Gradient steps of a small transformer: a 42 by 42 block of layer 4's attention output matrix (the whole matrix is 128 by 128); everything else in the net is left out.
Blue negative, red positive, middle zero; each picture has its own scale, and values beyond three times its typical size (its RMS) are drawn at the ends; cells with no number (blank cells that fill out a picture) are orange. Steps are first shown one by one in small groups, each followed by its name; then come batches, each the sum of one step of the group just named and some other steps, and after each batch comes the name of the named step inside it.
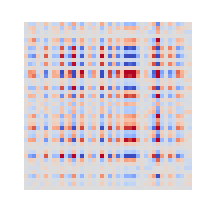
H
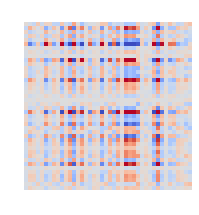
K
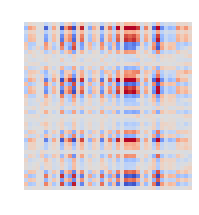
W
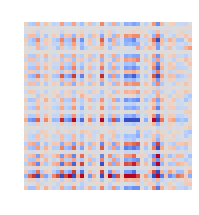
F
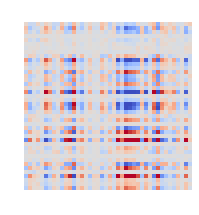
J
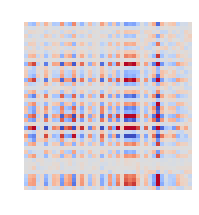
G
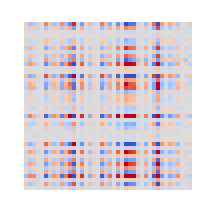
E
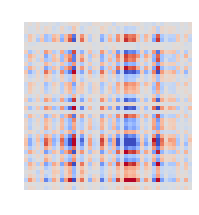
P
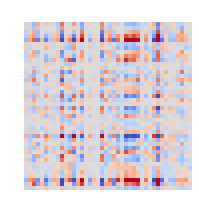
P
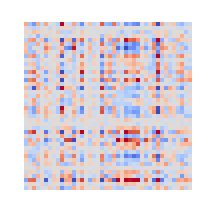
J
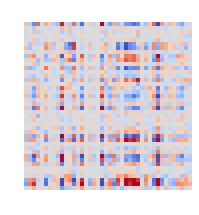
K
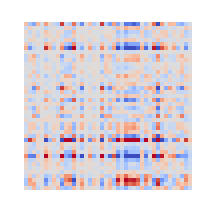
H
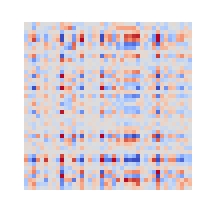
W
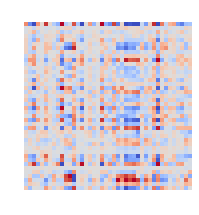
F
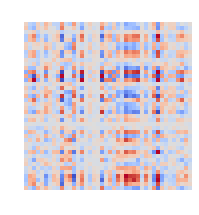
J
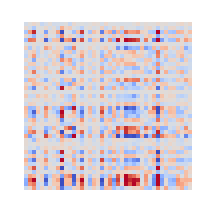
G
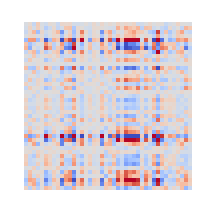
W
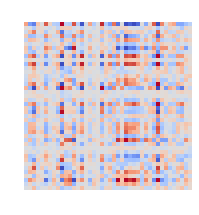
G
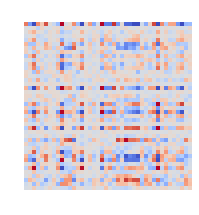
H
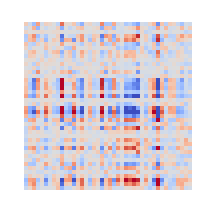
J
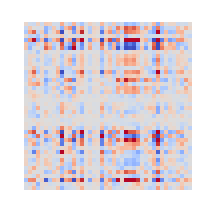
W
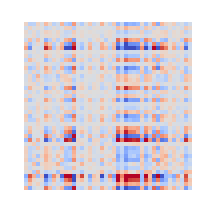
F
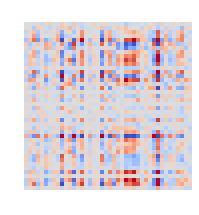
K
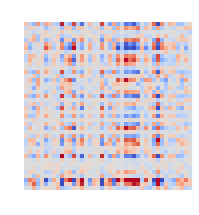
K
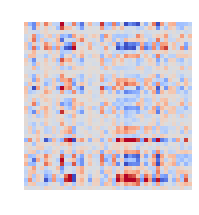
J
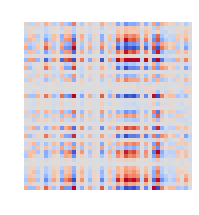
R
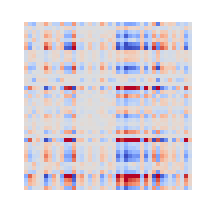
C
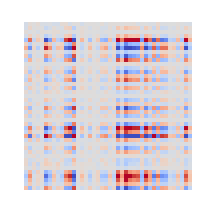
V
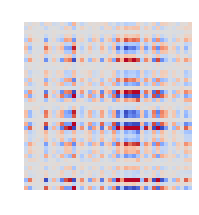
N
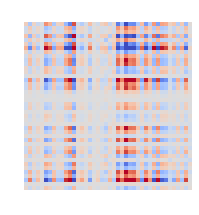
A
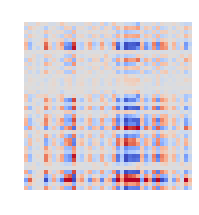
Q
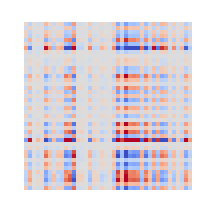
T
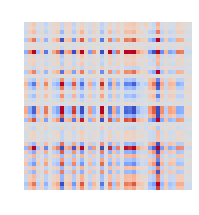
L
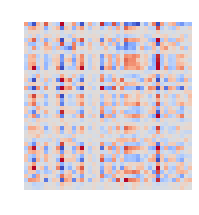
A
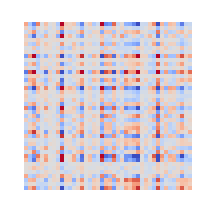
Q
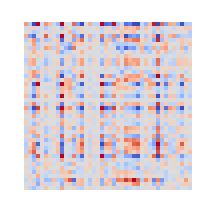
A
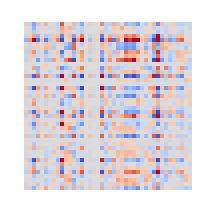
R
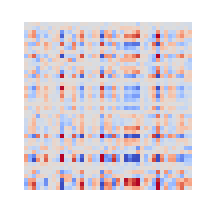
Q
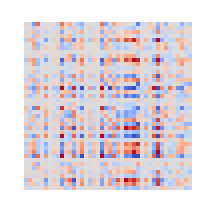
N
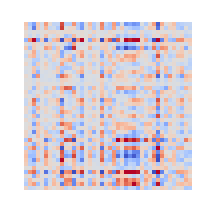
T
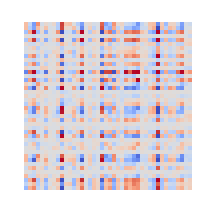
L
